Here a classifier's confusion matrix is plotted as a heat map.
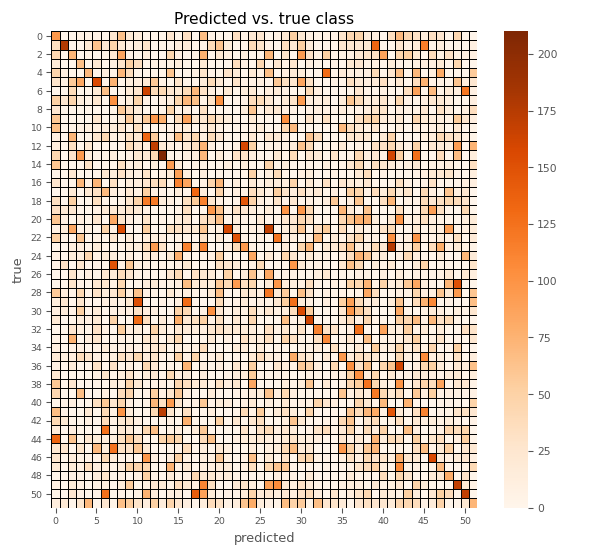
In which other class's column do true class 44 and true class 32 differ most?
0
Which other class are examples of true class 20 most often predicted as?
42
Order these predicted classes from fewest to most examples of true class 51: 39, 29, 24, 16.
16, 39, 29, 24
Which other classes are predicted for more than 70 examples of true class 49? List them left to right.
18, 26, 27
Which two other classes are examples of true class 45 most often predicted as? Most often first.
7, 35
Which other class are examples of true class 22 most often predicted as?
27
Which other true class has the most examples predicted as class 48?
21
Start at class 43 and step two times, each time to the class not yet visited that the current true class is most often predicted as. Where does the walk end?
11
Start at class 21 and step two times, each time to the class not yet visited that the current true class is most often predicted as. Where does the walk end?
24
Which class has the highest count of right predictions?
13
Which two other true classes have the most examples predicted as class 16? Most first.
29, 23
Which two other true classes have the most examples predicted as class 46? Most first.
29, 19
